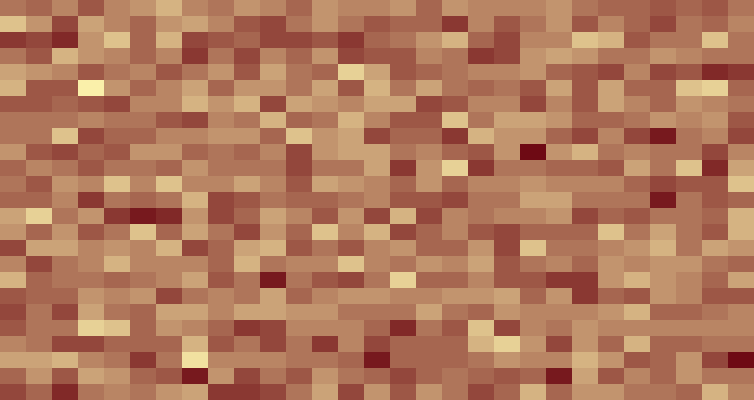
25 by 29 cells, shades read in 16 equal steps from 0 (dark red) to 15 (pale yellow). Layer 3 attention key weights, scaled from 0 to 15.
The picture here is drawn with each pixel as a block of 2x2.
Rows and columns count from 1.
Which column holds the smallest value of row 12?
26
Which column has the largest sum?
8
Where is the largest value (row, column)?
6, 4
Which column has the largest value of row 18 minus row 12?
16
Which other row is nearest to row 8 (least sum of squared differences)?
19
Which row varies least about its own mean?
1
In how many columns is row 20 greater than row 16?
13
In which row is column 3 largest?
9
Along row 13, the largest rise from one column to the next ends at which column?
27
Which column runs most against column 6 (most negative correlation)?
2
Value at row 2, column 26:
4
